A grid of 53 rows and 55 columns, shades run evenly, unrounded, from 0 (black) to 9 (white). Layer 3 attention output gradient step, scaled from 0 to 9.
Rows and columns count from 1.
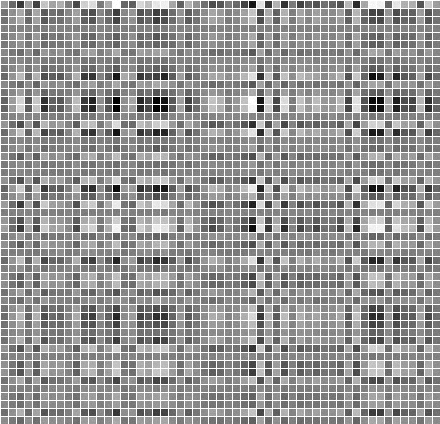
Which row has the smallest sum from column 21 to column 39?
1
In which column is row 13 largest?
32
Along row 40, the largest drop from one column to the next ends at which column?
33
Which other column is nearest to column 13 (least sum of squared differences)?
41
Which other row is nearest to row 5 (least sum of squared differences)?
12
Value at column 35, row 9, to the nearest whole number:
4
